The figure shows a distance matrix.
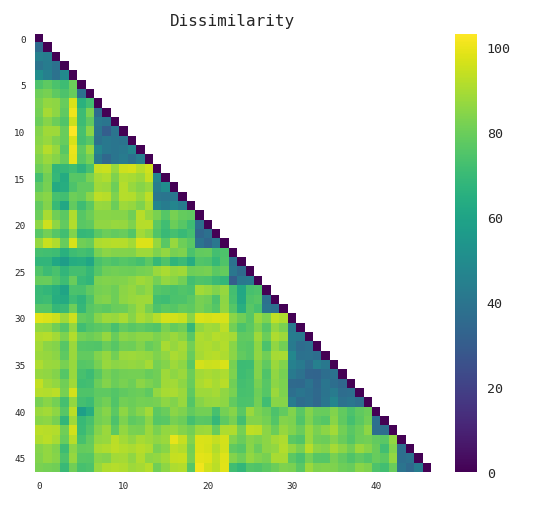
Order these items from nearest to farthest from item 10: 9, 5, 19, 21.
9, 5, 21, 19
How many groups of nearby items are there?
10
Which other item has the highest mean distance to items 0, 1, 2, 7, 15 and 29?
30
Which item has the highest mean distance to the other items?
22
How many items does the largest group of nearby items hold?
10
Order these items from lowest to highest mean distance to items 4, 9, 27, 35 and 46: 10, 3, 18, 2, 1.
3, 2, 1, 18, 10
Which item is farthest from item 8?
4
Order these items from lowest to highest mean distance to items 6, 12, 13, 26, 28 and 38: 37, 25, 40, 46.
25, 37, 40, 46
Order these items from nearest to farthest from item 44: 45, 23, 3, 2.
45, 3, 23, 2
